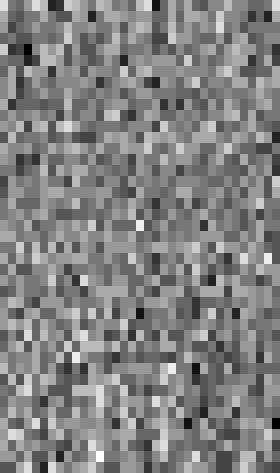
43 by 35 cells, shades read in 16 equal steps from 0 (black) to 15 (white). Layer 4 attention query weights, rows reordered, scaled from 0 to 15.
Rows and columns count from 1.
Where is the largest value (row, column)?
42, 13
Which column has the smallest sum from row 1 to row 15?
3
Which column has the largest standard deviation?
4
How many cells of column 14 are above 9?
10
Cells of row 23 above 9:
10
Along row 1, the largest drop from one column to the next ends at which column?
20
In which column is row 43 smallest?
6
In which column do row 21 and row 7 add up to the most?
18
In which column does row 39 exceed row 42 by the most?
5
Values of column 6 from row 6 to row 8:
11 9 7
